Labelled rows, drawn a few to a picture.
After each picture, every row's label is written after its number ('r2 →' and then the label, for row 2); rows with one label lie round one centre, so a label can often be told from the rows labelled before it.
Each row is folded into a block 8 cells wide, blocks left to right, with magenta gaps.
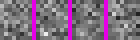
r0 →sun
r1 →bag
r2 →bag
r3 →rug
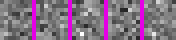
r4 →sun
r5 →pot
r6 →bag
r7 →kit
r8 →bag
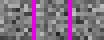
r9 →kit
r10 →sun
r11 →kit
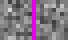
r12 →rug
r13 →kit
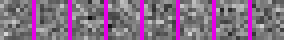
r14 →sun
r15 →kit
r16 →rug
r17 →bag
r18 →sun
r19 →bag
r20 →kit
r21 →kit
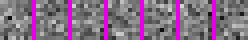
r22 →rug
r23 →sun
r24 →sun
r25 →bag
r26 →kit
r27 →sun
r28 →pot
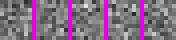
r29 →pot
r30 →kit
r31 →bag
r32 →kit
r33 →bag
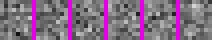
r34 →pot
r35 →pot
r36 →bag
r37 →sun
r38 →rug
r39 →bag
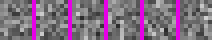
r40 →sun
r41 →sun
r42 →rug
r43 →rug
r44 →bag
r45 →pot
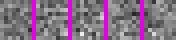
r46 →kit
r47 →pot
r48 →pot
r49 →rug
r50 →bag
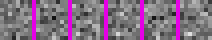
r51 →kit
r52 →kit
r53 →sun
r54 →bag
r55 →rug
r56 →bag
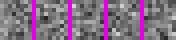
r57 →sun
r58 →kit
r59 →sun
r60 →bag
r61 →pot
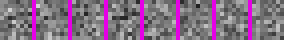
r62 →rug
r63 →rug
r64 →pot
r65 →rug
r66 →bag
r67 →pot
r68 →sun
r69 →sun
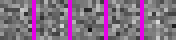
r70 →kit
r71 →pot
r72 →kit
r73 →kit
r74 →rug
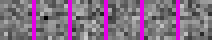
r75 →sun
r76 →rug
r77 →rug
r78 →pot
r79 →rug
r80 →sun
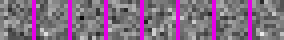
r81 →sun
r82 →bag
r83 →rug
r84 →kit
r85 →pot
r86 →rug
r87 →rug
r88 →bag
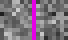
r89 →bag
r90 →sun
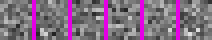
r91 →sun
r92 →bag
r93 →pot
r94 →kit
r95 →kit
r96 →bag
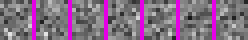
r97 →bag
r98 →bag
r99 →kit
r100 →pot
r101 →kit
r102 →rug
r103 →rug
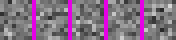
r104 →bag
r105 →rug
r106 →sun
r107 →rug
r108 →kit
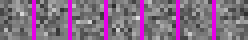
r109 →bag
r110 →bag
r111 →sun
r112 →pot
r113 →rug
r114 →bag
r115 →rug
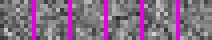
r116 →bag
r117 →rug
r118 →bag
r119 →rug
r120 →bag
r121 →pot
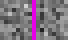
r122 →kit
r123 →pot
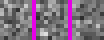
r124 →kit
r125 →bag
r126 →sun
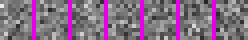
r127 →sun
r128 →kit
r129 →bag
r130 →sun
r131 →rug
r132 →pot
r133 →bag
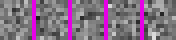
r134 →kit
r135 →pot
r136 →rug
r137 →sun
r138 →bag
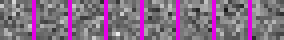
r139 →bag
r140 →kit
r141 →rug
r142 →bag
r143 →kit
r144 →kit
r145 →sun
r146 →rug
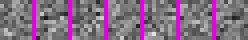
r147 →bag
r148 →rug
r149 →pot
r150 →rug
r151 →pot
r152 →sun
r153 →rug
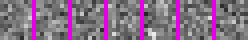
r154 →pot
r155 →rug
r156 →kit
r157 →sun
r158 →bag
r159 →pot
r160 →sun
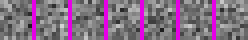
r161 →rug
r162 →pot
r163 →rug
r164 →kit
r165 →kit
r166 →kit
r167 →kit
